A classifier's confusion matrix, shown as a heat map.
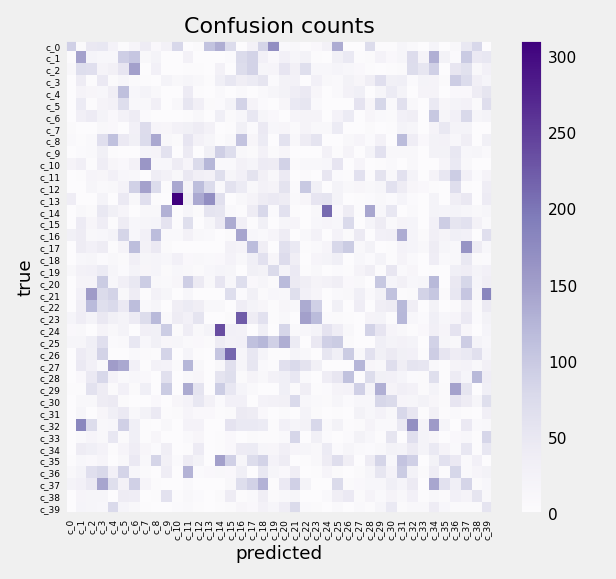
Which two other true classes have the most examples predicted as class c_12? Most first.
c_13, c_10
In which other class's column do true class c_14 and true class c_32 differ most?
c_24
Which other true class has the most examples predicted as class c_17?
c_25
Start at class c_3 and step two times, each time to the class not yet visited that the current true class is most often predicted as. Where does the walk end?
c_11
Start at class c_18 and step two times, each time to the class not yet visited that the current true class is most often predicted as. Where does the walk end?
c_34
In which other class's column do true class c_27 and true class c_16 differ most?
c_4
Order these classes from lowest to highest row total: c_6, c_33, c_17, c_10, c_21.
c_33, c_6, c_10, c_17, c_21
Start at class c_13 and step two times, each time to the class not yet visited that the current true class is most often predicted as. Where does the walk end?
c_7
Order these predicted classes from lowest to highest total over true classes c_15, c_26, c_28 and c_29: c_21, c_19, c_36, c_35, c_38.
c_19, c_21, c_35, c_38, c_36
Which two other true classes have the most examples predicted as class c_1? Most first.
c_32, c_2
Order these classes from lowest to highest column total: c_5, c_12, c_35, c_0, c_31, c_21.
c_0, c_35, c_12, c_21, c_5, c_31
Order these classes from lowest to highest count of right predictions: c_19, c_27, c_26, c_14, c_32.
c_14, c_19, c_26, c_27, c_32
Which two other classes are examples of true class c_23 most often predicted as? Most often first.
c_16, c_22
